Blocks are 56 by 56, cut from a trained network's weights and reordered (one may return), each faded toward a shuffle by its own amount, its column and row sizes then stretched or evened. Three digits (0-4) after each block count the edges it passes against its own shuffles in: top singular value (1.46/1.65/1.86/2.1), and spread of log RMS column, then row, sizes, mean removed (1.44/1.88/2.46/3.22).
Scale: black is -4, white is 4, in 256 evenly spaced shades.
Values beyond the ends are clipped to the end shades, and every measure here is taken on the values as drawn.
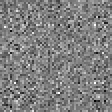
2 2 1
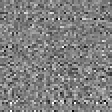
2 0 3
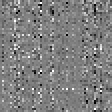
0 4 2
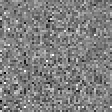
1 3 1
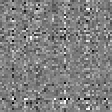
3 3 2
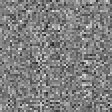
3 1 1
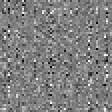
1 3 2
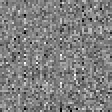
1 3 0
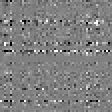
3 2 4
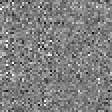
1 2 2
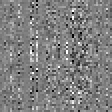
1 4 0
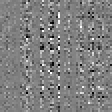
3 4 2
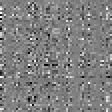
2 4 3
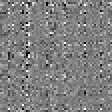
3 3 3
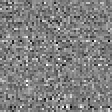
1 1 3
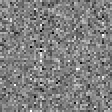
0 2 0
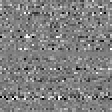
0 0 4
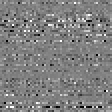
1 0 4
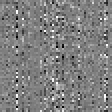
2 4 1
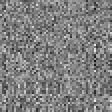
4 2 0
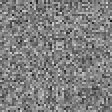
1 0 0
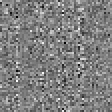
1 3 0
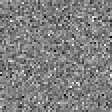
0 0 1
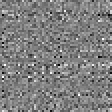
3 2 3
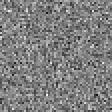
0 0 1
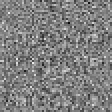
2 1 0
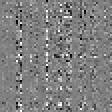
0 4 2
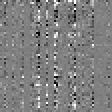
3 4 2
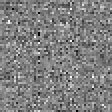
1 2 1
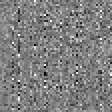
1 3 1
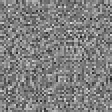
3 0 0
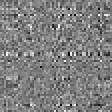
4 2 3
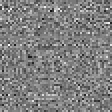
2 0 3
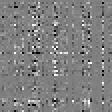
1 4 3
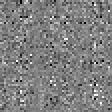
0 3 2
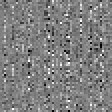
1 4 0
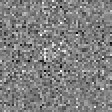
0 2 2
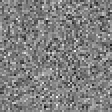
0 0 0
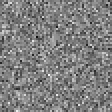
0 0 0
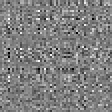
4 2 3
